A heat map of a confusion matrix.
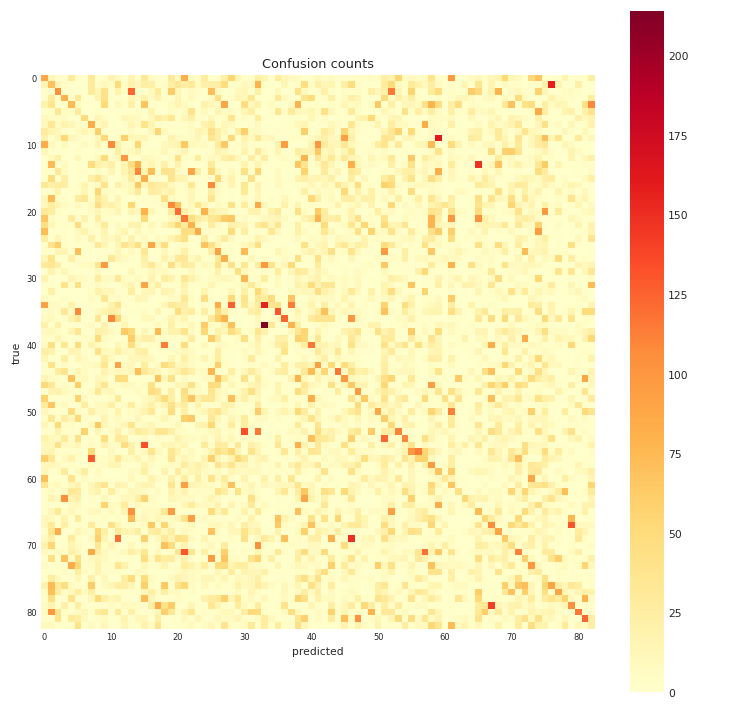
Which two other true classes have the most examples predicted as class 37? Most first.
34, 33
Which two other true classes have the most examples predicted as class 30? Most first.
53, 26
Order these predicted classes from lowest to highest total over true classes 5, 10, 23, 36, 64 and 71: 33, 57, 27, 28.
33, 28, 57, 27
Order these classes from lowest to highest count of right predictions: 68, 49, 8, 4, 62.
49, 62, 8, 4, 68
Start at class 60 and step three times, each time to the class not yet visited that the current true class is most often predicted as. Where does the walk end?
82
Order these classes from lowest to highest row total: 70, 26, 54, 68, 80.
70, 26, 54, 68, 80
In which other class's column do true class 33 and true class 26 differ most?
51
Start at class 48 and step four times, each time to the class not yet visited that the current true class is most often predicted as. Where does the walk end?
76
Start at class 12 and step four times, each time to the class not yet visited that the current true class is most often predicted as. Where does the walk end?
16
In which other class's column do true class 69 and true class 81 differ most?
46
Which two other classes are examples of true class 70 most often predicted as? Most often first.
32, 18
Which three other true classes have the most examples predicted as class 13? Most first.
2, 65, 66
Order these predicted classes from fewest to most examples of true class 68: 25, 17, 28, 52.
28, 17, 52, 25
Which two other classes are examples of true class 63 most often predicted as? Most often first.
3, 39
